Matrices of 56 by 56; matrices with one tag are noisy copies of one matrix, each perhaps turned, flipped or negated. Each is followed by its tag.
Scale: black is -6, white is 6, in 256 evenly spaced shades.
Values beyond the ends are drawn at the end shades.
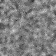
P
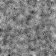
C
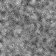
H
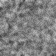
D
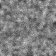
P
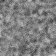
D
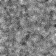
C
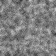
C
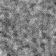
D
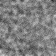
D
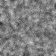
P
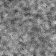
H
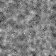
C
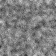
C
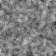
P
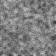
H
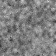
H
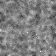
C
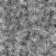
C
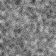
H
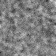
D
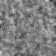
D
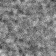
D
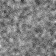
H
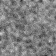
H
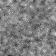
H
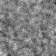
D
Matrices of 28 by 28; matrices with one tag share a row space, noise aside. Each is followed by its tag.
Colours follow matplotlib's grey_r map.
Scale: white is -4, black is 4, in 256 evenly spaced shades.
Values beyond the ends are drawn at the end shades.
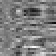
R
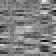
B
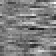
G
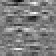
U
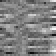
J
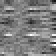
J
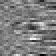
R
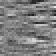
G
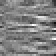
G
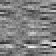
J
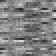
B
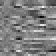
R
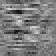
U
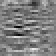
U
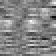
J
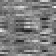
B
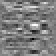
U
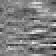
G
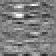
U
